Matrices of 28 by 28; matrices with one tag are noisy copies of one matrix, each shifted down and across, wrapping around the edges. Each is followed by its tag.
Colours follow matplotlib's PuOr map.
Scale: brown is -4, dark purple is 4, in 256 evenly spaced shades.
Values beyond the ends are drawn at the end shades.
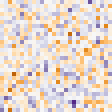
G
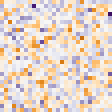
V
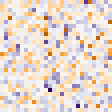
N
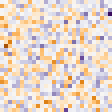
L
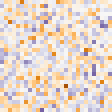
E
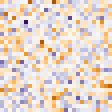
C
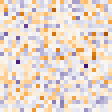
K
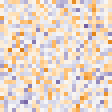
K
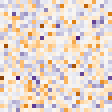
C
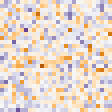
G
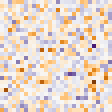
V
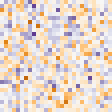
K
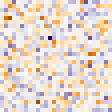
V
